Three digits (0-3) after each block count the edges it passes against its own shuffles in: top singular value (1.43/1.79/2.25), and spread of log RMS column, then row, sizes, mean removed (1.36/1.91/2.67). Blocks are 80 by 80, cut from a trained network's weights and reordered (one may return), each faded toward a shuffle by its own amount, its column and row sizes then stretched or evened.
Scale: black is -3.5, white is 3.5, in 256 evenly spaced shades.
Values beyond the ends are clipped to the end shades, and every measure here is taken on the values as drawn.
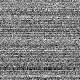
3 0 2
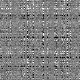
3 3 2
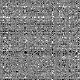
2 3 2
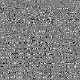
1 2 3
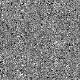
0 2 1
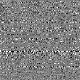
2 1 3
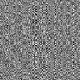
3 3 1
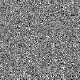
1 1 1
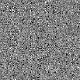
1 2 1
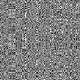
3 3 0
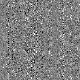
0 3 0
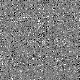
0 2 2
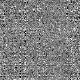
1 3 0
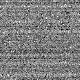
2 0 1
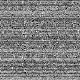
3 1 0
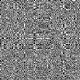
3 2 2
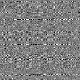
3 1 3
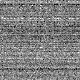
3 1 2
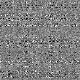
0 2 3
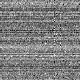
3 1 2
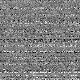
2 1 3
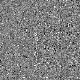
0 1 1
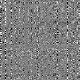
2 3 2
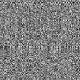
3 1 2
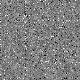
0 1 1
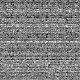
3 2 2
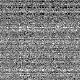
3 2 2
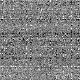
2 2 2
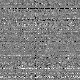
2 1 3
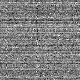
3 1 1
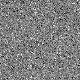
0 1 1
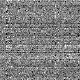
2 2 1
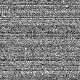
3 1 1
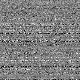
2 0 3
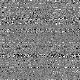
0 1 3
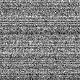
3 1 1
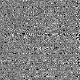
0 2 3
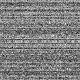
3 0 1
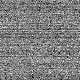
2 2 0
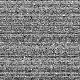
3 0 1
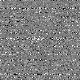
0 0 3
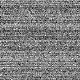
3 2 0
